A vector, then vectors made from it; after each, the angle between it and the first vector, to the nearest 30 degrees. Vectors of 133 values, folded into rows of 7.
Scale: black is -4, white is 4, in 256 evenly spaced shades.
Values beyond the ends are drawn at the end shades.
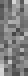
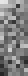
120 degrees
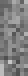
30 degrees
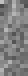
60 degrees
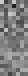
90 degrees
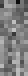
90 degrees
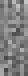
30 degrees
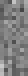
30 degrees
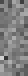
60 degrees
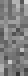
30 degrees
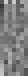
60 degrees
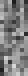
150 degrees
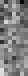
60 degrees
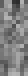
120 degrees
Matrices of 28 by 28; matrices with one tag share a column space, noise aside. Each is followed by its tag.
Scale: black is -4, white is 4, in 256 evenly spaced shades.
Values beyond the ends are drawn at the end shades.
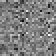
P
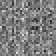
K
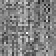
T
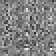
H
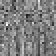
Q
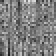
T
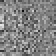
H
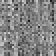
T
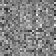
H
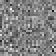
H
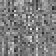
Q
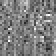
Q
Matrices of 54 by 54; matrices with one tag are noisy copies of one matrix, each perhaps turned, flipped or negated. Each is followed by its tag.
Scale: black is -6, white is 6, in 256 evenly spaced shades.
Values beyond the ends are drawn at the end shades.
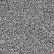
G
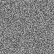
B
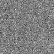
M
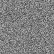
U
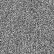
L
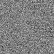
L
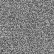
L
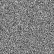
B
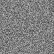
U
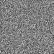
B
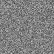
U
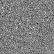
B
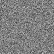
U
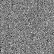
G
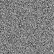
B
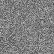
M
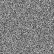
B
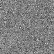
M
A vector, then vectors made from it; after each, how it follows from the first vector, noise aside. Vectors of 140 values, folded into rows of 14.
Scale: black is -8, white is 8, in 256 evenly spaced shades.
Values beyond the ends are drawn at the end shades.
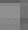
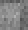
copied.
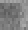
negated.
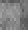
copied.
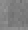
reversed, negated, shrunk.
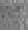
negated, partly zeroed.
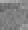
negated, partly zeroed.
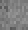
reversed, partly zeroed.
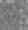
negated, partly zeroed.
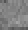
reversed, partly zeroed.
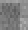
negated.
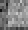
reversed, scaled up.
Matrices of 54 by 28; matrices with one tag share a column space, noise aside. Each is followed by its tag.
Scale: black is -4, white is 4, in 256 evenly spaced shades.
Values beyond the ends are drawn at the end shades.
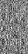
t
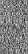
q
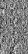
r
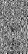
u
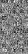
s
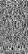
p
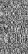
q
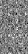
q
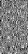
p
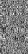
q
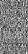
u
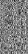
r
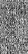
r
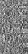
q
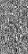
q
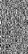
r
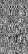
q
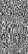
q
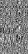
q
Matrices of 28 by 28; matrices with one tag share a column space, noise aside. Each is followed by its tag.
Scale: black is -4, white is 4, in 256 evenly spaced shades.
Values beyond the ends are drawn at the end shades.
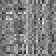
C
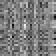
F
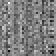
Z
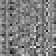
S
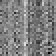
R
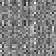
Z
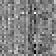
C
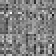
C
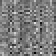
R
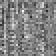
F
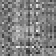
S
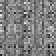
Z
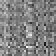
S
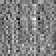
C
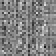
Z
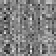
C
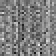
R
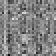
C
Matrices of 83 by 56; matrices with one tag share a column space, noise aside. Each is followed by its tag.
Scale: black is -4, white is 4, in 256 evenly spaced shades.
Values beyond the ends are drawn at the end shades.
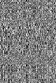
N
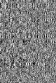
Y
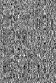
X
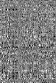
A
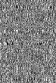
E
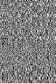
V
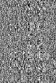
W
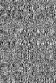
E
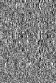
Y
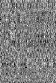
Y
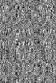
E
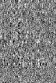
Y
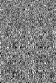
A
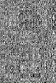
X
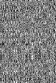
E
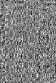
X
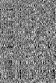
A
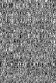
Y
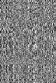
N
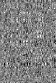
Y
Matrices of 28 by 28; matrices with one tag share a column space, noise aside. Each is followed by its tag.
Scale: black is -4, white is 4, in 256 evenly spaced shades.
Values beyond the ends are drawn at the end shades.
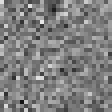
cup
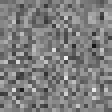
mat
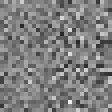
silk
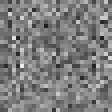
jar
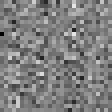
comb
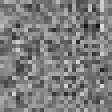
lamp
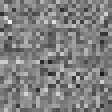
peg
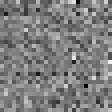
comb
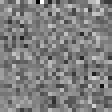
comb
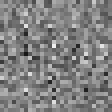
mat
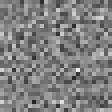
silk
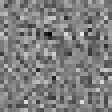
silk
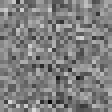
cup
